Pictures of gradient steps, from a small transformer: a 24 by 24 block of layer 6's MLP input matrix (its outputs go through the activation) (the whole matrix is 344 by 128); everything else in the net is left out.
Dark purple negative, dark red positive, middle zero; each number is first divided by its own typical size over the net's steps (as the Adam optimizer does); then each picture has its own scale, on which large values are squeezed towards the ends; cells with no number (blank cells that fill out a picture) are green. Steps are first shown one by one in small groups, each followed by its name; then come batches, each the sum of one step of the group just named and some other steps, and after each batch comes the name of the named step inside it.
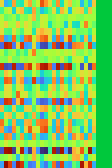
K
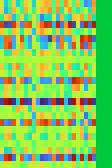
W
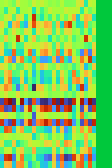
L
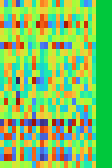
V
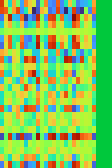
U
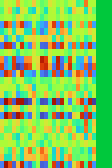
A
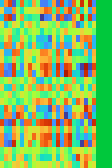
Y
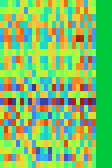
L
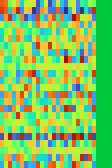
U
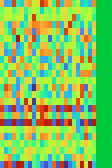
L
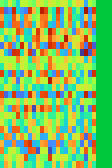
V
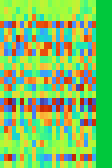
L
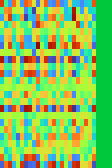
U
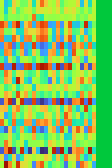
K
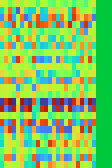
L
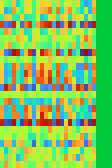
W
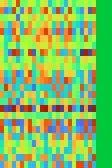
L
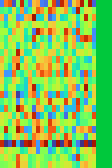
Y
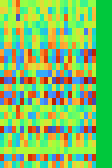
A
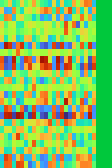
Y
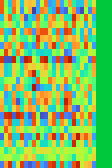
U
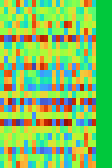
L
